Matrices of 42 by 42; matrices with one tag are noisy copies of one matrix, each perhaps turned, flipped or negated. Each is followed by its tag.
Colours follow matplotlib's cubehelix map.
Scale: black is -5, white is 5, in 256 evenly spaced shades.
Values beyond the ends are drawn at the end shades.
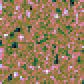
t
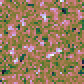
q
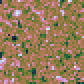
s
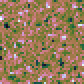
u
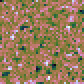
t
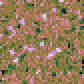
q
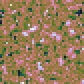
q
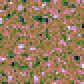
u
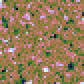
s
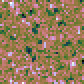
q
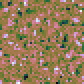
u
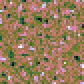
u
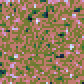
t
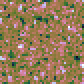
u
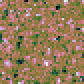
u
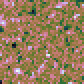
s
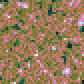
s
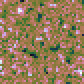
q
